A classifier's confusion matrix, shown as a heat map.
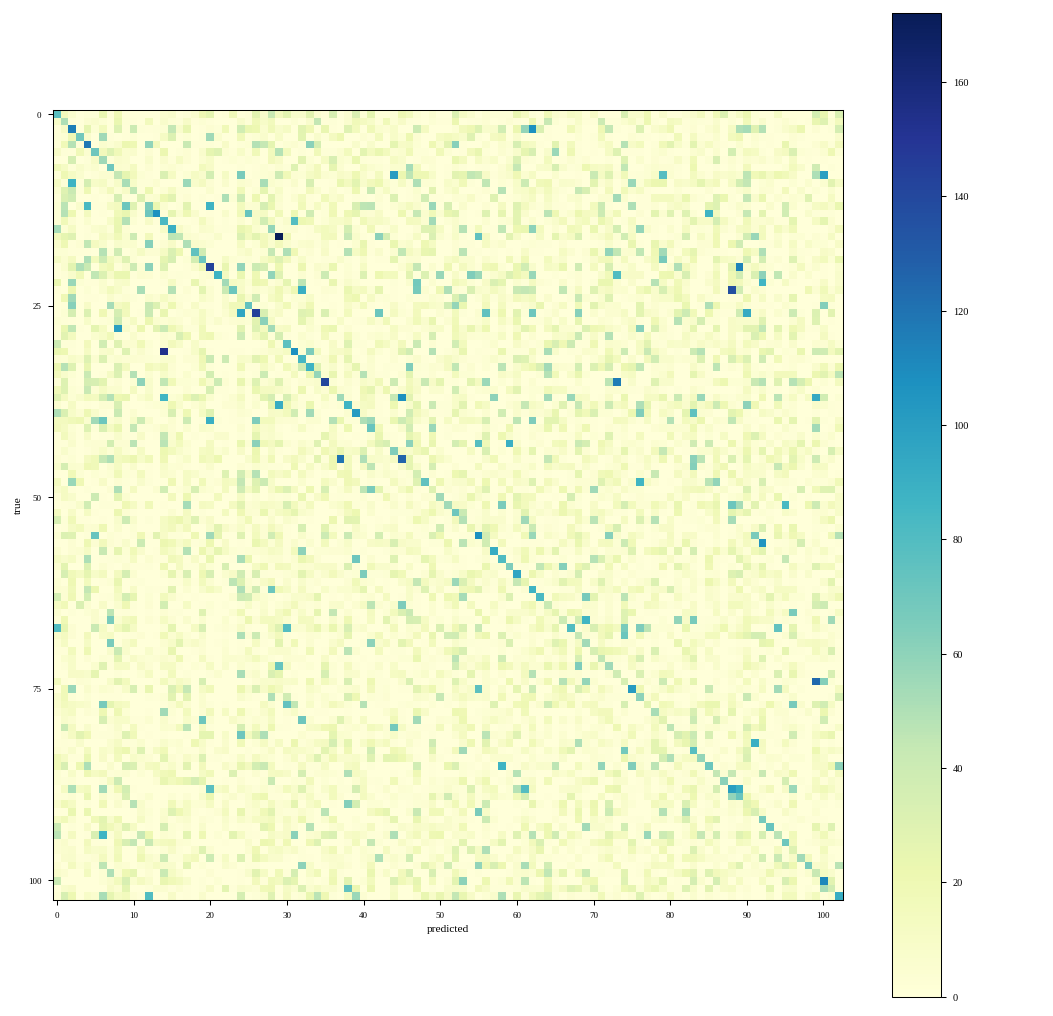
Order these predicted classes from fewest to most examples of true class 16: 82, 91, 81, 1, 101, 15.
81, 101, 1, 82, 15, 91
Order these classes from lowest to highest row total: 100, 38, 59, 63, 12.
59, 63, 100, 38, 12
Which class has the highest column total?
24
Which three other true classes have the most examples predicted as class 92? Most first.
56, 22, 21
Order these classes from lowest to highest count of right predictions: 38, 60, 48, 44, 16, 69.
16, 69, 44, 48, 38, 60
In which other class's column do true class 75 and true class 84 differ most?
55
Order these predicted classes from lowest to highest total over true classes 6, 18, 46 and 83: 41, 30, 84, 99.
84, 99, 30, 41
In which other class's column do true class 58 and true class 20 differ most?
89
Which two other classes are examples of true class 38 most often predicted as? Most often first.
29, 90
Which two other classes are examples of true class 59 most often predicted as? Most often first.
66, 63
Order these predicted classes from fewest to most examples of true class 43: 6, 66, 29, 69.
6, 66, 29, 69
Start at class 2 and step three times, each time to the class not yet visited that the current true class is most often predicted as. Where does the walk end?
8
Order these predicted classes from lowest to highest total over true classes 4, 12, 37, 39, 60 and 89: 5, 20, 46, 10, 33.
5, 10, 46, 33, 20
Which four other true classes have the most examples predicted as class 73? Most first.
35, 21, 11, 18
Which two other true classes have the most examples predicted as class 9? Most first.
12, 14
